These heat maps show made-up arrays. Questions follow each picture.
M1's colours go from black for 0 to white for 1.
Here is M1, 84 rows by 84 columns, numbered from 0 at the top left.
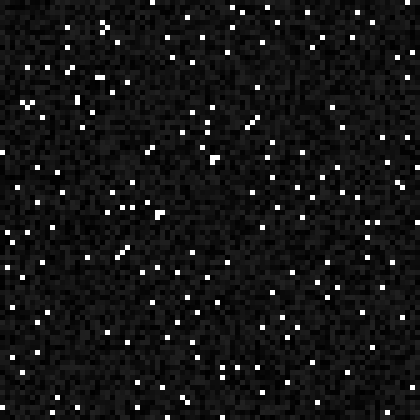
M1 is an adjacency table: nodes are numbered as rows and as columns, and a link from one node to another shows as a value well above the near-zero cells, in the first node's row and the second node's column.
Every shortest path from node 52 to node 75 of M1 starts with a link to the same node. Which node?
node 8
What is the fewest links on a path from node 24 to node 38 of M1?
2
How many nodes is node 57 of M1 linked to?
2
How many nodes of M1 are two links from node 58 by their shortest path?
2
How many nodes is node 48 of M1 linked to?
1
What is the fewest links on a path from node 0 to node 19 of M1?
3
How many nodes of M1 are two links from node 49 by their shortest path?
2
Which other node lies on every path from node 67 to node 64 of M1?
node 7
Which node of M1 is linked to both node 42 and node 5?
node 21
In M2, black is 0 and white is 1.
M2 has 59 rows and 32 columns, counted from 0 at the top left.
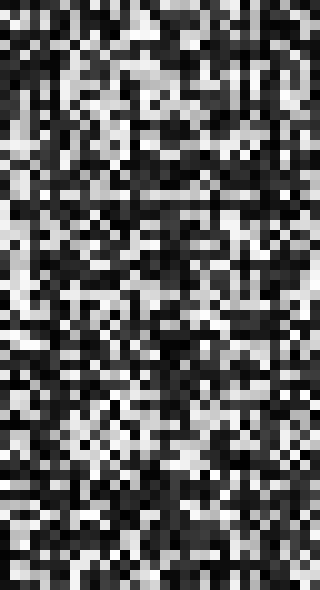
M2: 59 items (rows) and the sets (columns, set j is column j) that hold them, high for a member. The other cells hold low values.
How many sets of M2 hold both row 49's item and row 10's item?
1
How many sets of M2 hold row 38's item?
6
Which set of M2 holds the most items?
2
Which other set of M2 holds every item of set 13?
25
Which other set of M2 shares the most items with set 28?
11
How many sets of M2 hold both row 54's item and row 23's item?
7
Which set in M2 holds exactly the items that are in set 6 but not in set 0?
17
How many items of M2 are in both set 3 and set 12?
5
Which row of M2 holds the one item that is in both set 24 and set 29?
43
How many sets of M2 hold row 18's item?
7
